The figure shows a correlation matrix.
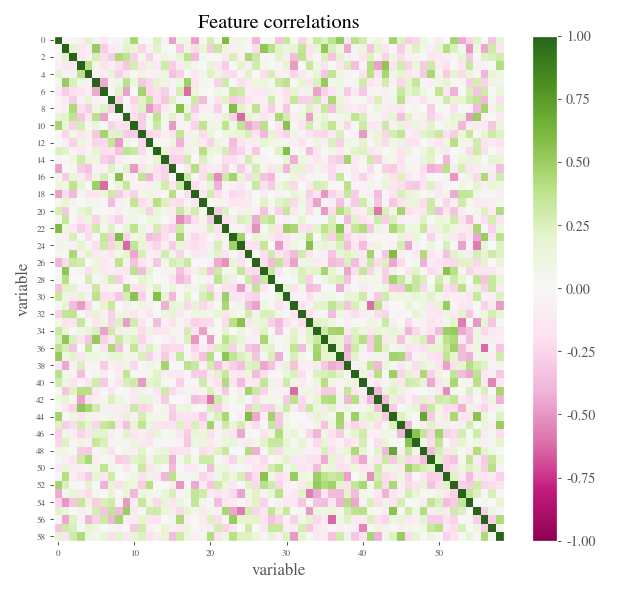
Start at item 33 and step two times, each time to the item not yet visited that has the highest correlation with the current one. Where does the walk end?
23
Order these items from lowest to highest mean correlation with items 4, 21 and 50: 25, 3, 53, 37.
53, 37, 3, 25
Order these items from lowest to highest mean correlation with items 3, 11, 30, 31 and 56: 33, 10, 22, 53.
53, 33, 10, 22
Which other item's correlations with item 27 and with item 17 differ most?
38
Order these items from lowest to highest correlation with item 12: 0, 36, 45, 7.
0, 45, 36, 7
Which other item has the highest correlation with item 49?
4
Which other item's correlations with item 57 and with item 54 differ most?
1
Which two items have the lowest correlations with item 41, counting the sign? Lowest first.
31, 51
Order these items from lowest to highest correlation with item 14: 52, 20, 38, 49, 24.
24, 52, 20, 49, 38
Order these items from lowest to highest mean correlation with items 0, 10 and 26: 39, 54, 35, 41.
54, 39, 41, 35
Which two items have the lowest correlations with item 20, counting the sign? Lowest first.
42, 35
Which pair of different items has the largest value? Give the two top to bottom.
44, 48
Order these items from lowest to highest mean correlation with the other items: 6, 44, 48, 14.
6, 14, 48, 44
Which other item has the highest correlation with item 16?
8
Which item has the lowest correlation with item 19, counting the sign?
34
